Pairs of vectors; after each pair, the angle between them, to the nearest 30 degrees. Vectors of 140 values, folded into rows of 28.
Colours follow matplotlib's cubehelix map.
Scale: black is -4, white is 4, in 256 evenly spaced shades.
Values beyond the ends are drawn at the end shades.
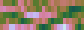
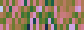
90 degrees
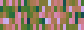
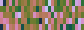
60 degrees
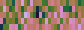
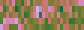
150 degrees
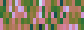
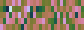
90 degrees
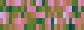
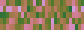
150 degrees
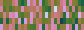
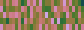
30 degrees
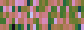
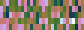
90 degrees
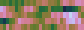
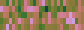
60 degrees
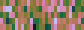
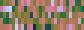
30 degrees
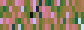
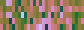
90 degrees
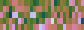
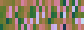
120 degrees
